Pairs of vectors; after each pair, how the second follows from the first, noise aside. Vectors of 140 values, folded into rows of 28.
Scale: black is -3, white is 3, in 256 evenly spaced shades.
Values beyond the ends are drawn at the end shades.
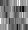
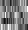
reversed.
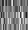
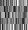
shuffled.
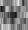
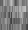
wrapped around, negated, shrunk.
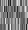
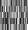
shuffled.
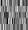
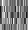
shuffled.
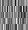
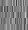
wrapped around, shrunk.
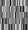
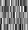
negated.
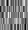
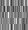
partly zeroed.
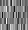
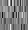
partly zeroed.
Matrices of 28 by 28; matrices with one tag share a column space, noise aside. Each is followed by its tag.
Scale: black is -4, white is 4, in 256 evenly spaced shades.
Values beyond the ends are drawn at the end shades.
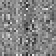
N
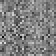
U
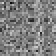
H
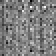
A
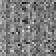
H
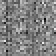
H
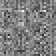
U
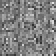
N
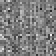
U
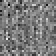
A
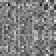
A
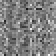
N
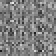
H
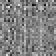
A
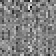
A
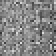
H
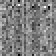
A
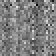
A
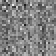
A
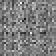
H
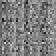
H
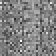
H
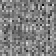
A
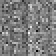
H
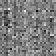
U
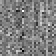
U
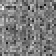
A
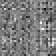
N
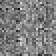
N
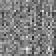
U
